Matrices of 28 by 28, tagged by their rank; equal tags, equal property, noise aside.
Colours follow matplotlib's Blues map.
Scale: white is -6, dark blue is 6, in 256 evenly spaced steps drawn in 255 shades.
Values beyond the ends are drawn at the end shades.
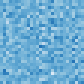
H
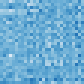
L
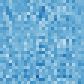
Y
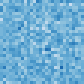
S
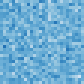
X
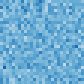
S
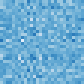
H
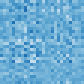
Y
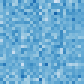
L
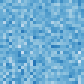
L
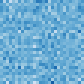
H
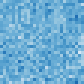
L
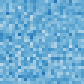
L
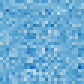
L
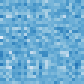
Y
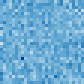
S
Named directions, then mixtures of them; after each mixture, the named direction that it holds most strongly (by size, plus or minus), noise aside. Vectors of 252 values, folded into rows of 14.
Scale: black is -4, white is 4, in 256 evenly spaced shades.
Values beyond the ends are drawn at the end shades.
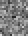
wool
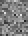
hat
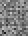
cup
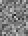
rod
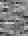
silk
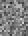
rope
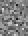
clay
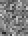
wool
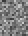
rope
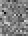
hat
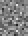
clay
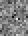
rod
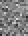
clay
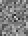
rod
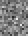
wool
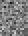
rope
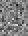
clay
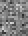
cup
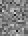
rod
